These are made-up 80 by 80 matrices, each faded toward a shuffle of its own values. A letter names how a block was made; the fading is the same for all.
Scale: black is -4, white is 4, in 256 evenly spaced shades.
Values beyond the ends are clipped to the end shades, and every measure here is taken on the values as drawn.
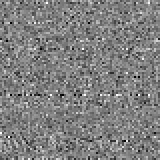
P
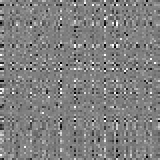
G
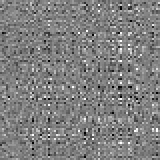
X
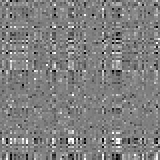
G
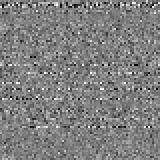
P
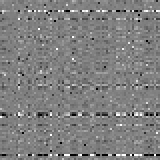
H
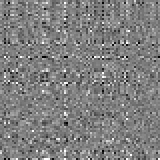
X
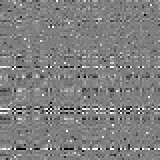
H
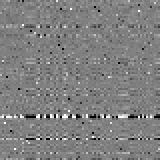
H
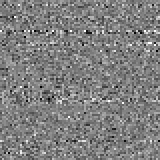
P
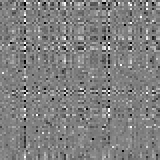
G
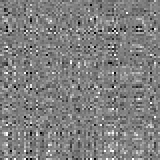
X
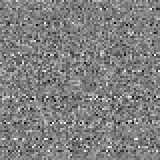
P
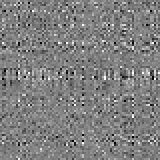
X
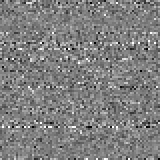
P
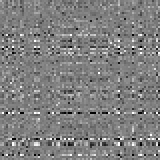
H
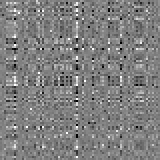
G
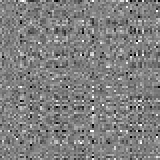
X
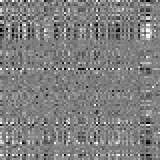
H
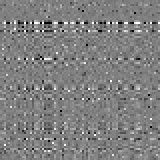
H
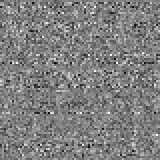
P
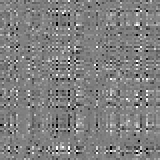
G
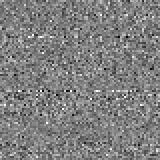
P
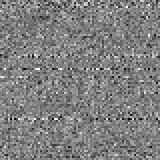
P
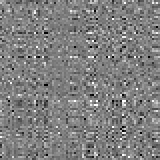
X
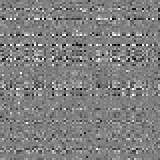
H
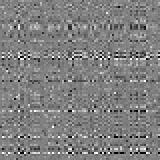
H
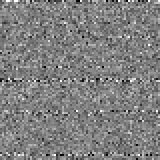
P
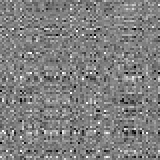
X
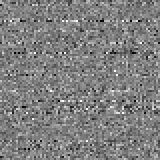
P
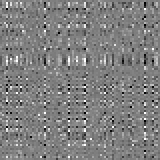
G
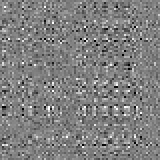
X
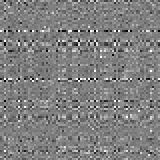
H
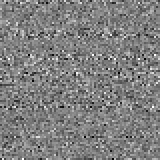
P
